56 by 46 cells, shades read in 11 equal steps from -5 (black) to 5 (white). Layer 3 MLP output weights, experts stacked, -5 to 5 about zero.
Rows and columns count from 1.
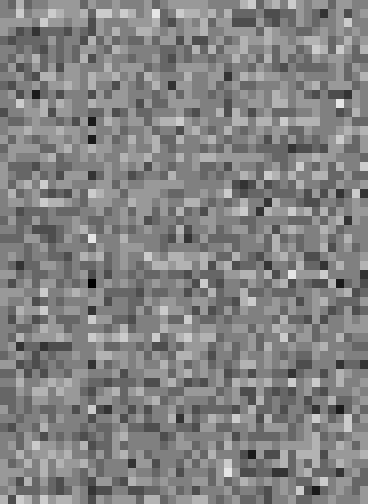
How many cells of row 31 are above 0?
13
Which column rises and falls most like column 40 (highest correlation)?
34
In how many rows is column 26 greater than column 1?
24
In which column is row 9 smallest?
29
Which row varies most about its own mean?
2
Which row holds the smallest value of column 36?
53
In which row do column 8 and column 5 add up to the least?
11
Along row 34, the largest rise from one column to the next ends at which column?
31
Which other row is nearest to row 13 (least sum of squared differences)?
45
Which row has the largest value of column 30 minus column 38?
47
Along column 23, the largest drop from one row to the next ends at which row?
15
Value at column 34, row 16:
-2
